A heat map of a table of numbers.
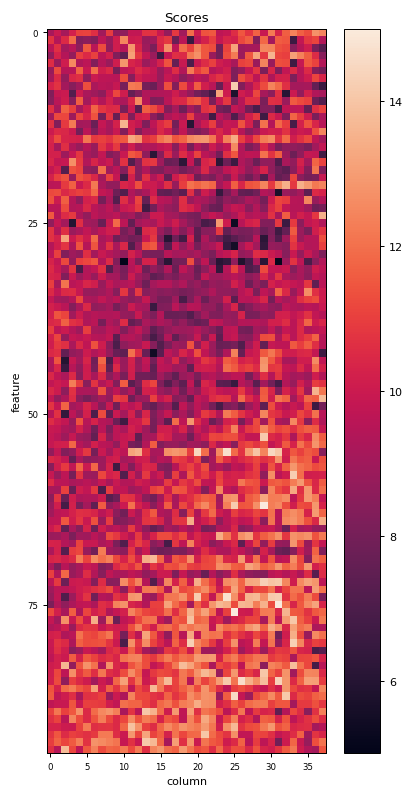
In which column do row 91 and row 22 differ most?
25
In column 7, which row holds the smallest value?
60
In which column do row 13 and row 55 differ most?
20
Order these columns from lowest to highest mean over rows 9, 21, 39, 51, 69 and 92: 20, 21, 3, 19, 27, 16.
16, 27, 3, 20, 21, 19
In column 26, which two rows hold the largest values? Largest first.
85, 75
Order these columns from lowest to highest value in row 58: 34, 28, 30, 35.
35, 28, 34, 30
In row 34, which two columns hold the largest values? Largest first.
35, 31
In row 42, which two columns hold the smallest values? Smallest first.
14, 37
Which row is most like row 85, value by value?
75
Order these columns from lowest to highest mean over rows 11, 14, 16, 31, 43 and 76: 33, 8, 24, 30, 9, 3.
8, 9, 33, 3, 24, 30
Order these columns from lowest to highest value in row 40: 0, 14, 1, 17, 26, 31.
14, 17, 26, 31, 0, 1
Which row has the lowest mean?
30
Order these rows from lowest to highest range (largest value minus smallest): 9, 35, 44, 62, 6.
6, 35, 9, 44, 62
